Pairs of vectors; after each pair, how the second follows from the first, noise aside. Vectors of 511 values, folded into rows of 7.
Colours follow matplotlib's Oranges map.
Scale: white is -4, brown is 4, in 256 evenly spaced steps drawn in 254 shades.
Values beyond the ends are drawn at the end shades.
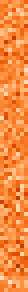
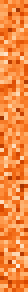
negated.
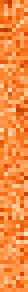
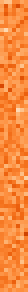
negated, shrunk.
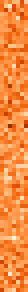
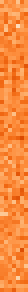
wrapped around, negated, shrunk.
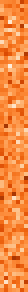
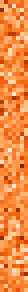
reversed.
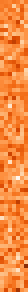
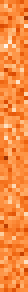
wrapped around, partly zeroed.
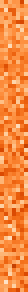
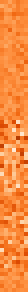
wrapped around, partly zeroed.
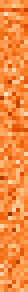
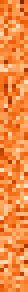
shuffled.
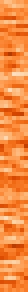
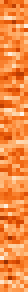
negated.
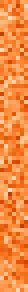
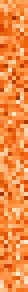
reversed.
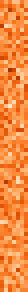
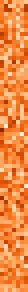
shuffled.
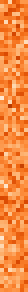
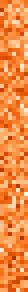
reversed.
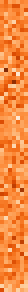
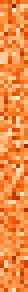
shuffled.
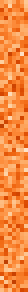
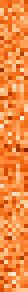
negated.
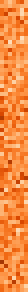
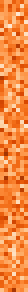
wrapped around, negated.
